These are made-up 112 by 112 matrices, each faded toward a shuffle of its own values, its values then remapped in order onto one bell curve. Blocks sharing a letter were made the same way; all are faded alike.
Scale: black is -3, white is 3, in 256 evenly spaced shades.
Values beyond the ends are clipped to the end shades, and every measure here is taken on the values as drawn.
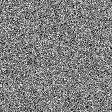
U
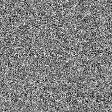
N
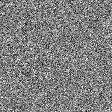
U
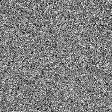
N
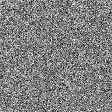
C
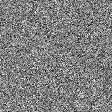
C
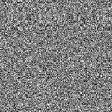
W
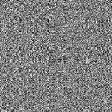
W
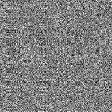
W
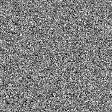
N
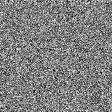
N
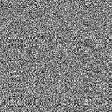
W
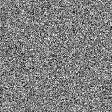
C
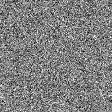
C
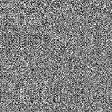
W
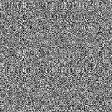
W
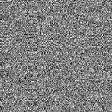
W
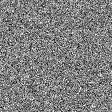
U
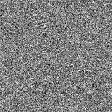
C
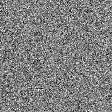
C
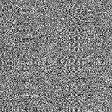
W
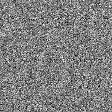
N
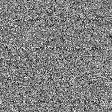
N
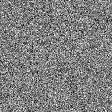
C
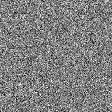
C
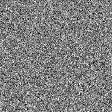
N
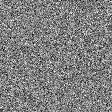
U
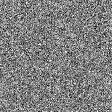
C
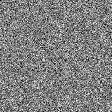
C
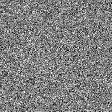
N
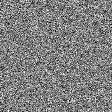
C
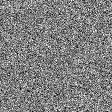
U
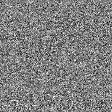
N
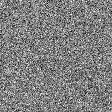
U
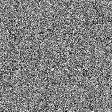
N
